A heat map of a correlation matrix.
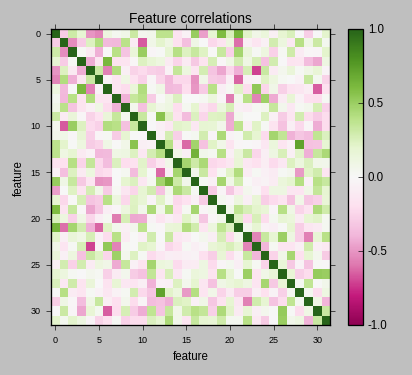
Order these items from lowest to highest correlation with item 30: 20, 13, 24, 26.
24, 20, 13, 26
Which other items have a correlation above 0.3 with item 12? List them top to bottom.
0, 9, 13, 16, 28
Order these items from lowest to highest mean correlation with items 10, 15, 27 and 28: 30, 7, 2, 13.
30, 13, 7, 2
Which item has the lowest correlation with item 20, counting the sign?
7
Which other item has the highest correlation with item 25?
11
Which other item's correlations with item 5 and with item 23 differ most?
4
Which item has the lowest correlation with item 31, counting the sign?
29
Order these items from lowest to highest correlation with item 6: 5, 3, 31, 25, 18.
31, 5, 25, 18, 3
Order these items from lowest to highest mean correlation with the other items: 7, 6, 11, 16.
6, 7, 11, 16
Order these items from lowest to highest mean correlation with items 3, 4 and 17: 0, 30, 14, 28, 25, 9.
0, 9, 28, 30, 25, 14
